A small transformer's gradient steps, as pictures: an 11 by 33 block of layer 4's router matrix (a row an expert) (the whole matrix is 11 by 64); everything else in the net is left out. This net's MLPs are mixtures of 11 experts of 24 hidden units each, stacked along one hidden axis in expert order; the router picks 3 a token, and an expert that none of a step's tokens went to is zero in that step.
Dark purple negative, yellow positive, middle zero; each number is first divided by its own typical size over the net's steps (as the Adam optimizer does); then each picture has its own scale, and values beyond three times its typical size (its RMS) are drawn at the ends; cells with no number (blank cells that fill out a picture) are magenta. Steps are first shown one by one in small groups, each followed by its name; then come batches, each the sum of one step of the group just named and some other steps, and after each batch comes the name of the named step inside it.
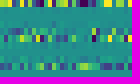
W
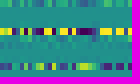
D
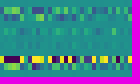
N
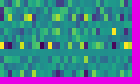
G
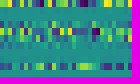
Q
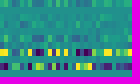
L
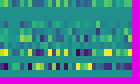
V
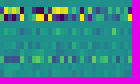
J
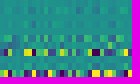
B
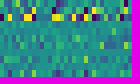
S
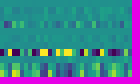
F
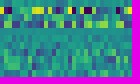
S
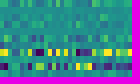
L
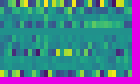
F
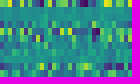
Q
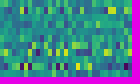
V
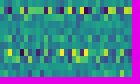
S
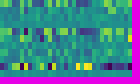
D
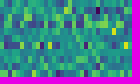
G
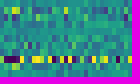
N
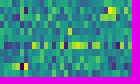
Q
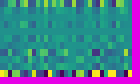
B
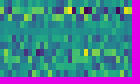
S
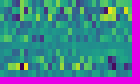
N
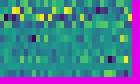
J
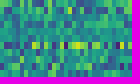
N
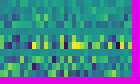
N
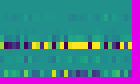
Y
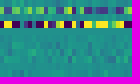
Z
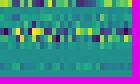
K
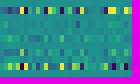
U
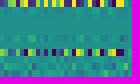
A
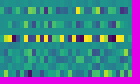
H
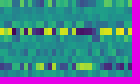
A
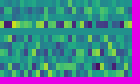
A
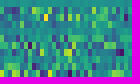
A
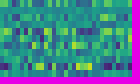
Y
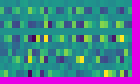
H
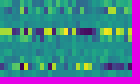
U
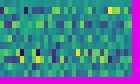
A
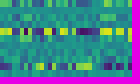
A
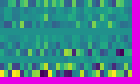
A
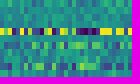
Y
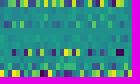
A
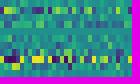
A
